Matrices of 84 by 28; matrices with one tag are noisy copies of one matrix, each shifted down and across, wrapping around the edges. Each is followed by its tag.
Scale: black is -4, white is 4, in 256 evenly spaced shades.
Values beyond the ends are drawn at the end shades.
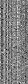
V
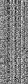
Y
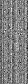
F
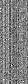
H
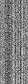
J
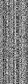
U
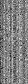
U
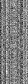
Y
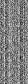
F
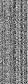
Y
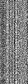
J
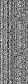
H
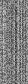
V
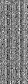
F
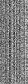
V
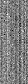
V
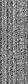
Y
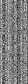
U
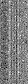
J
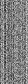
H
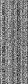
U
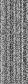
U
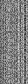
H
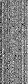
H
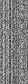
H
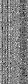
J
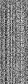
V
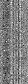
J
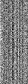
V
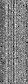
J
